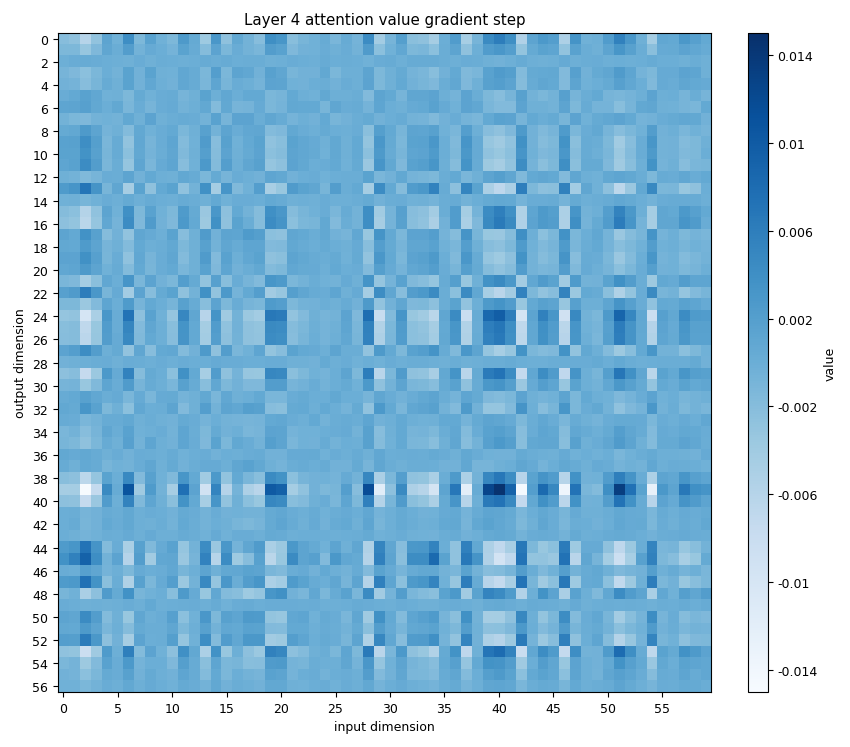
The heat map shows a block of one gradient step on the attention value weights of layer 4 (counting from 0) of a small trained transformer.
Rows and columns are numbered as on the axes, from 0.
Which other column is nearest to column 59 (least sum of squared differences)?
26
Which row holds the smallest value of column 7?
39
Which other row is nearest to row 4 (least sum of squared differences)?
12
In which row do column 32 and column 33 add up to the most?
45
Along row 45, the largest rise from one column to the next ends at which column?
42
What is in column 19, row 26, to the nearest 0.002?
0.004
